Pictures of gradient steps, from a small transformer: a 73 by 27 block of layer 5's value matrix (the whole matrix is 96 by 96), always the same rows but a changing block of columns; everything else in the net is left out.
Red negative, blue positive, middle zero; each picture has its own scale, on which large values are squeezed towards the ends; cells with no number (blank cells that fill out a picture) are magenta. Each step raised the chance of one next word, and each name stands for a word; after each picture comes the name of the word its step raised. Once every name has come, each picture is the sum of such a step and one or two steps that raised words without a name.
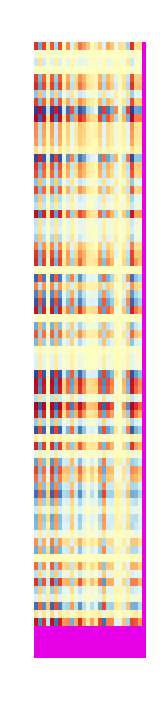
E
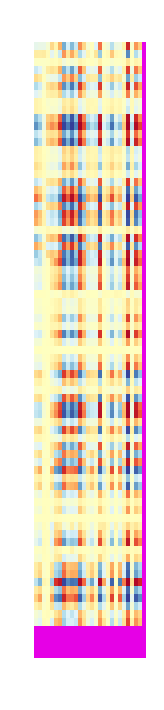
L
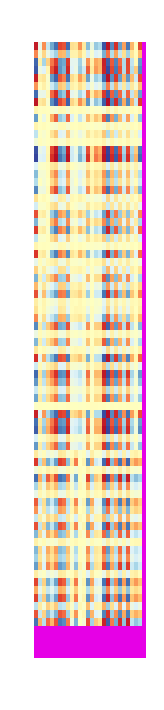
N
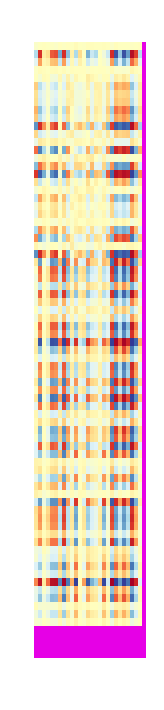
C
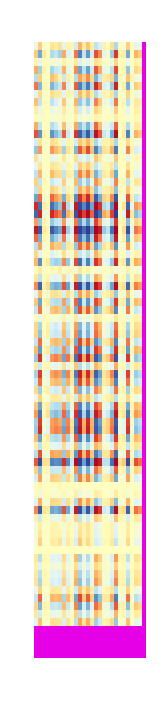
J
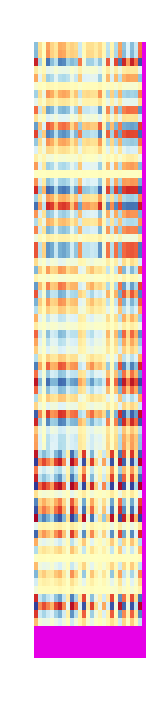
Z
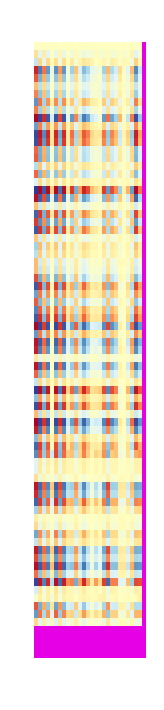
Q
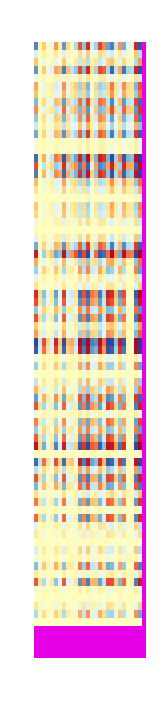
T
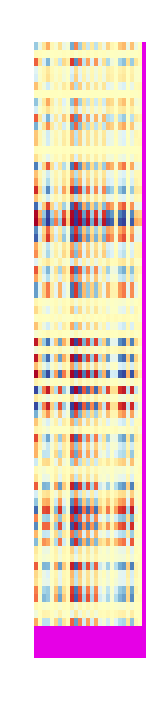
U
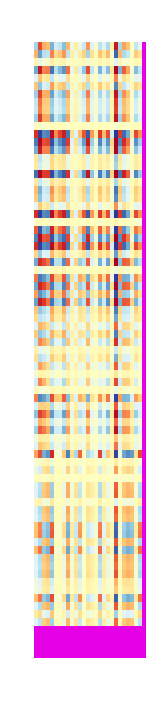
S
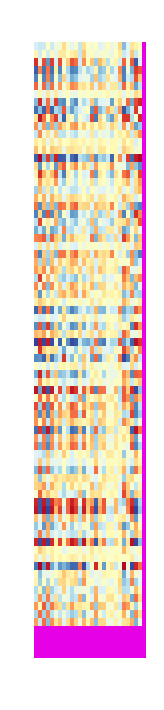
T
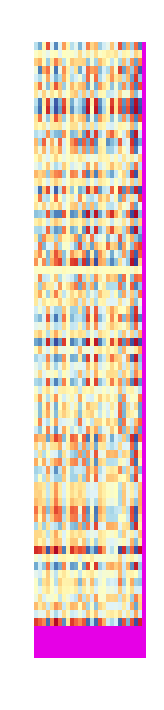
S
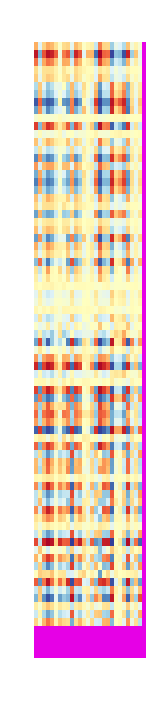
C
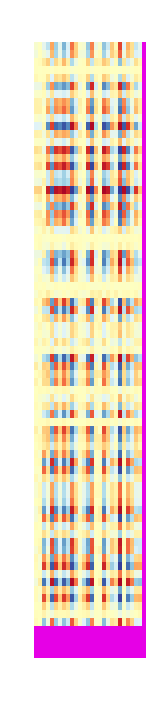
L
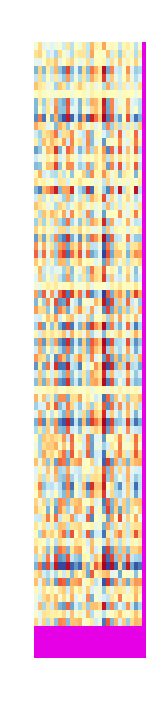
Q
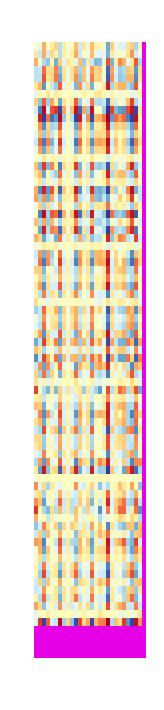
L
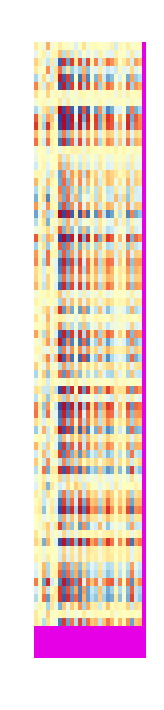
L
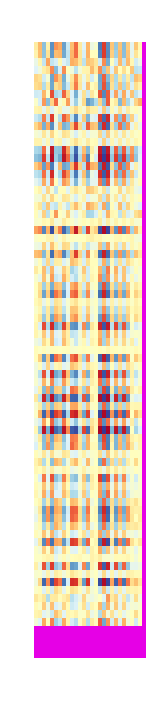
N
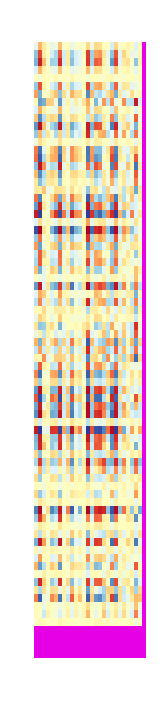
J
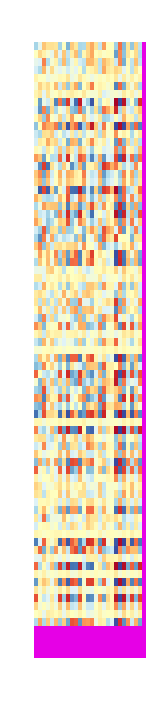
L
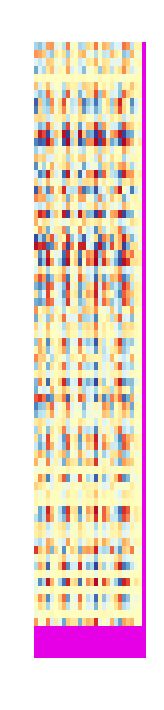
S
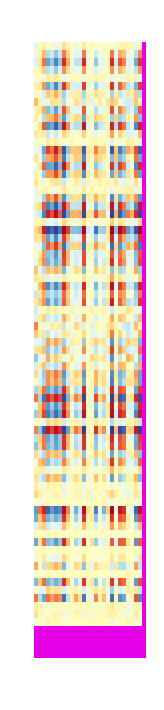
J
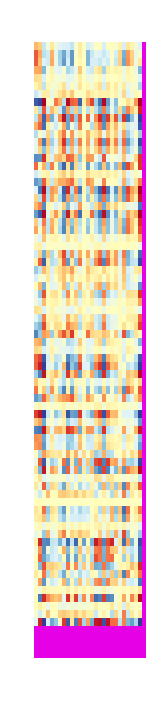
L
